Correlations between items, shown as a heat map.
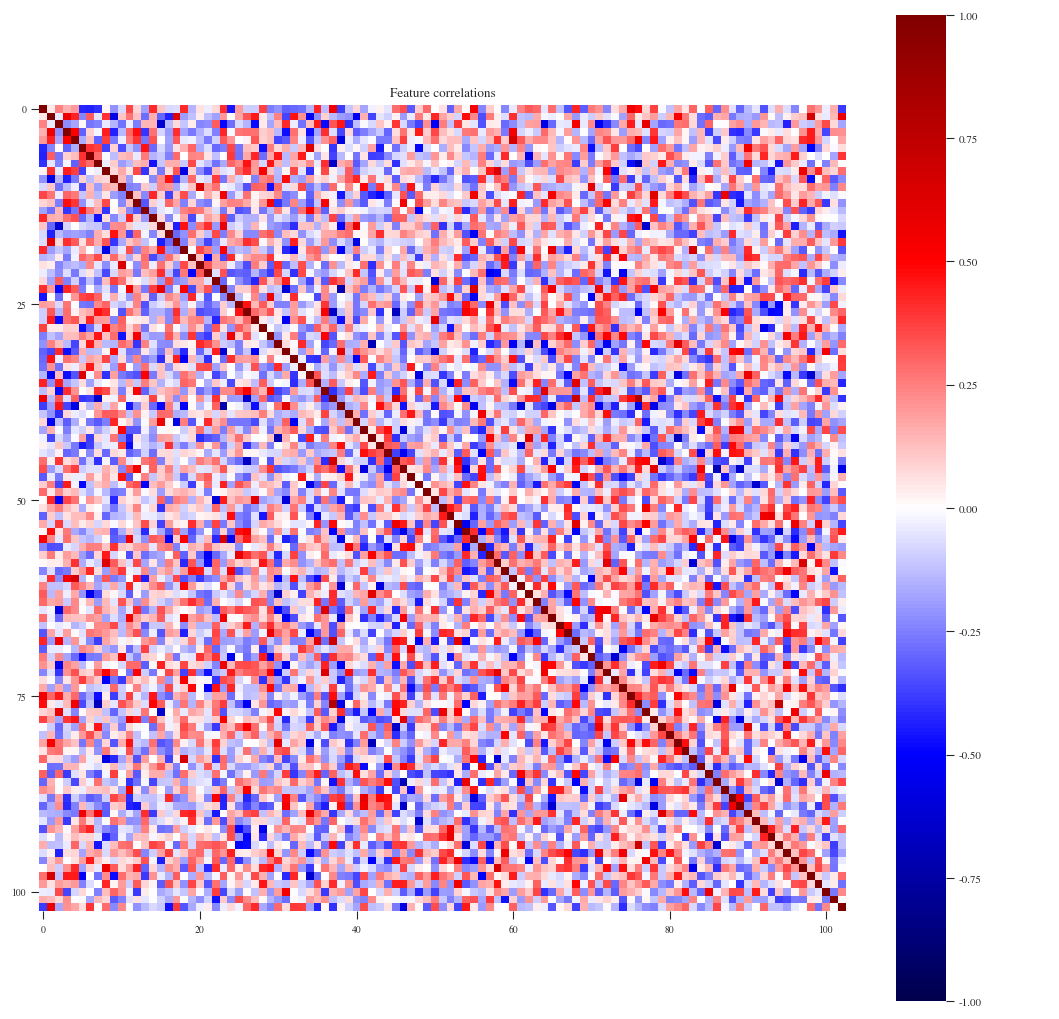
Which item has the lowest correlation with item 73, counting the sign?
70
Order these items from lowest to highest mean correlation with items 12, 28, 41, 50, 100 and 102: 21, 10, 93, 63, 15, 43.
21, 93, 15, 43, 63, 10
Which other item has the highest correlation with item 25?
57
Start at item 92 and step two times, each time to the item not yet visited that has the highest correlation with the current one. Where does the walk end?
93
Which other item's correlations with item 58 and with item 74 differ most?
8
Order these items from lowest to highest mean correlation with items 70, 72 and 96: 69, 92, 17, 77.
92, 17, 69, 77
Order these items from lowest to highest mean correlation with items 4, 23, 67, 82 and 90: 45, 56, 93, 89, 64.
89, 45, 93, 56, 64
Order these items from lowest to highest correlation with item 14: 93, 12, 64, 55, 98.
64, 93, 12, 98, 55
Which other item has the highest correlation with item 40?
15
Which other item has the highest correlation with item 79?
90
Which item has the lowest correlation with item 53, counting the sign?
54
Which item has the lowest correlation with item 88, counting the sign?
55
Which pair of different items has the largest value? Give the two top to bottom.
37, 76
